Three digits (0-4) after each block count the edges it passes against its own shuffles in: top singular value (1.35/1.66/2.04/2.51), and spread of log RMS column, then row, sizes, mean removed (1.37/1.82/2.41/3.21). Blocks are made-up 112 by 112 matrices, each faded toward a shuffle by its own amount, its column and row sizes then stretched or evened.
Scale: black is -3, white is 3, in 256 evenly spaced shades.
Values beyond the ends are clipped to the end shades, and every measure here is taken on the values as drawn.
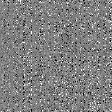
1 4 2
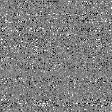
0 1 4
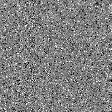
2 1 0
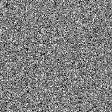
0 1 1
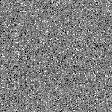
2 0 1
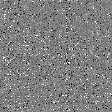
1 2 2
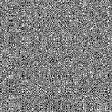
4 2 1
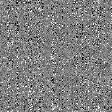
0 4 2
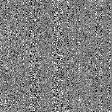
0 4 1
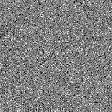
3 0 0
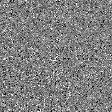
1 2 2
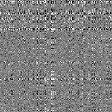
4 4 4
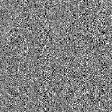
2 3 1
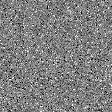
1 1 0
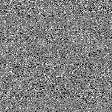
1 0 3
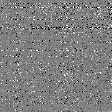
1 3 4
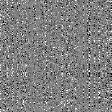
3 4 1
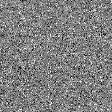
1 2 1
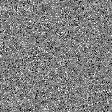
2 1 0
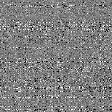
3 2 4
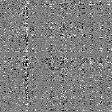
2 4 4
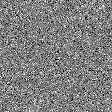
1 0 0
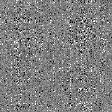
2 4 2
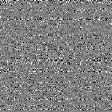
3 1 4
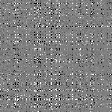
4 4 4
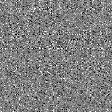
3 1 2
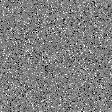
1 1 0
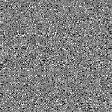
3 0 3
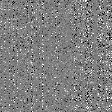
0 4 1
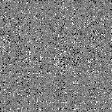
0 3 3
